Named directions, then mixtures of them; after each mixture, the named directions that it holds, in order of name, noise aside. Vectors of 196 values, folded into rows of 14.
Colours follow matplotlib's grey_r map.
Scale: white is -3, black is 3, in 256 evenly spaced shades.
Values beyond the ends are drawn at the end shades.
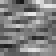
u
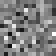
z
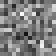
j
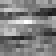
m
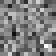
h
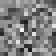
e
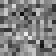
j.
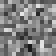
e, j.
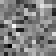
u, z.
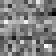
h, m, z.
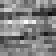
m.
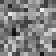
h, m.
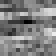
m.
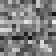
h, j, m.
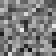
e, h.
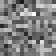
j, u, z.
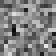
h, z.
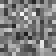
j.
